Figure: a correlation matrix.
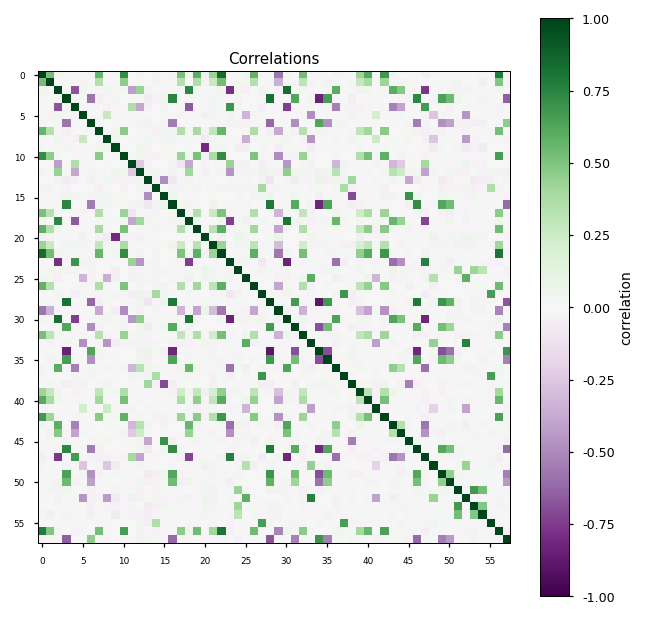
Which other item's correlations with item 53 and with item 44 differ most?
51
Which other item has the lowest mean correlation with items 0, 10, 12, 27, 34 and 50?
29
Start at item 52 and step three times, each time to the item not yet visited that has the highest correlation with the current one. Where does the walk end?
48
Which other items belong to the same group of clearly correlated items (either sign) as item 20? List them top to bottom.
9
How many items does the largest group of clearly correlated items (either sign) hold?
15
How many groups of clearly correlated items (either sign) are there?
8
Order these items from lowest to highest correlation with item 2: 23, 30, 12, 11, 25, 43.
23, 11, 25, 12, 43, 30
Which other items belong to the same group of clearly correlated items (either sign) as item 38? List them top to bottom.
13, 15, 45
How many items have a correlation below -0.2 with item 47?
7
